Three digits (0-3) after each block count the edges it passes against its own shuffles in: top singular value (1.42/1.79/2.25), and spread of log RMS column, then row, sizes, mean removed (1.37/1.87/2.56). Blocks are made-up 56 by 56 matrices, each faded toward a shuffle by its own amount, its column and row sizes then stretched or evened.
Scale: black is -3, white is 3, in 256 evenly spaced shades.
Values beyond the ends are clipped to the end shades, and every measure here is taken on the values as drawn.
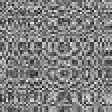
3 1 2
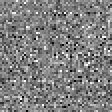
0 0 2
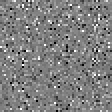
1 1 1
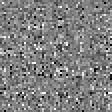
0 2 2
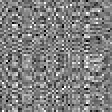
3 2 1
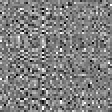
3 2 1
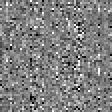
0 3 1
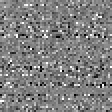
0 0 3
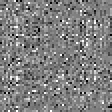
2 2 1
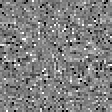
1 0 0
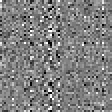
3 3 1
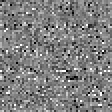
0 0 2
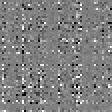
1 3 3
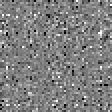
0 2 1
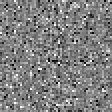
0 1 0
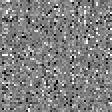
0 2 0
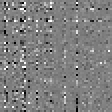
2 3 2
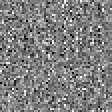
0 2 0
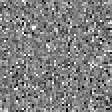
1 1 0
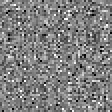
2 1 0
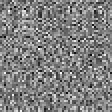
2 1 1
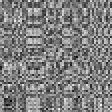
3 1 0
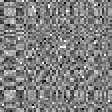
3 0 0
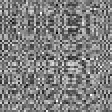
3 0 2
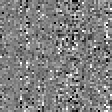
0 3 0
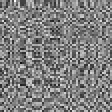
3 0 1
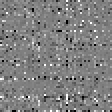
1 2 3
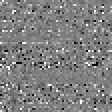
1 1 3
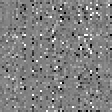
0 3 1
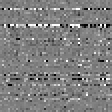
3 1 3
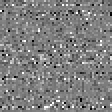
0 0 3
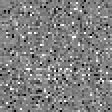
1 0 1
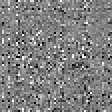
0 3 2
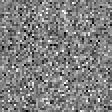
0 1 0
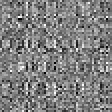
3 3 2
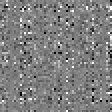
0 3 2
